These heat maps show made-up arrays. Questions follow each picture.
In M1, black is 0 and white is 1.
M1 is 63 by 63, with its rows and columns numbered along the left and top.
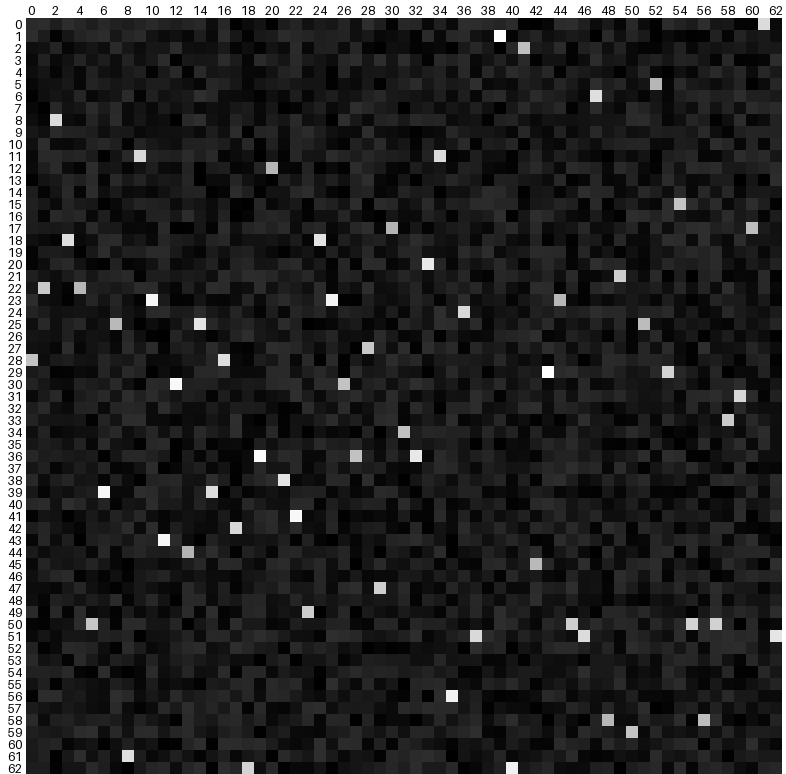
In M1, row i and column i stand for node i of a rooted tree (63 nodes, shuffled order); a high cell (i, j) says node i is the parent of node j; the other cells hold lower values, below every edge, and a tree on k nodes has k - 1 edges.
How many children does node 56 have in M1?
1
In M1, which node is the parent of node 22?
41
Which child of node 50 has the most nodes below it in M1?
45
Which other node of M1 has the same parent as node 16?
0
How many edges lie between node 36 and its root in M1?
9
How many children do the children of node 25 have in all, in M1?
3
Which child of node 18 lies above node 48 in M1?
24
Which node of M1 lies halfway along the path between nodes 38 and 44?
49
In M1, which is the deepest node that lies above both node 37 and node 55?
51
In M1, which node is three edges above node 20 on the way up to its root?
17
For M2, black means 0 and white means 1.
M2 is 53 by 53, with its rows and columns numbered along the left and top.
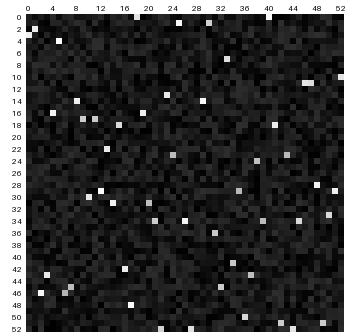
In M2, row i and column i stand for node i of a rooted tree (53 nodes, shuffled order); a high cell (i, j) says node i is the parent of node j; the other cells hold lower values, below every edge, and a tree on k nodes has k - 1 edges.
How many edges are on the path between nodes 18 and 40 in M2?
2
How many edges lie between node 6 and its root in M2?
5
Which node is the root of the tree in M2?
28
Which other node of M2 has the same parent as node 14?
20
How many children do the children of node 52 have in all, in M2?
1
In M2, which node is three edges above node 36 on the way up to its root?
7
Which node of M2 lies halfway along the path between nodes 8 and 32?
50
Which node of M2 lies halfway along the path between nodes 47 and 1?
46
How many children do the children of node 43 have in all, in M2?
1
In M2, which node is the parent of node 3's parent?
23
